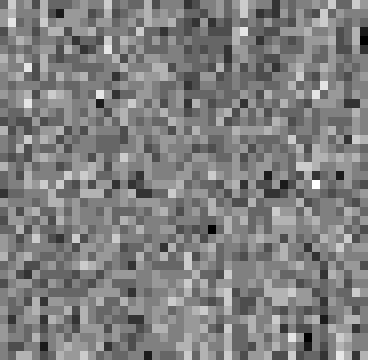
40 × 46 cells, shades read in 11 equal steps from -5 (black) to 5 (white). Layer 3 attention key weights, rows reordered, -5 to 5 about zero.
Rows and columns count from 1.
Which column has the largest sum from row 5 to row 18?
41
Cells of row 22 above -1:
24
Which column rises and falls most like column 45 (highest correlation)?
31
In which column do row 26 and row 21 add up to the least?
27
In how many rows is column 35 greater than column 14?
19
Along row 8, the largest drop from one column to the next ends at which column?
5
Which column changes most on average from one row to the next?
40
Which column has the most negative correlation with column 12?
14
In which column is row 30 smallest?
17
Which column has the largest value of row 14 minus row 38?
39
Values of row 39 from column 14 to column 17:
-3 -1 0 -2
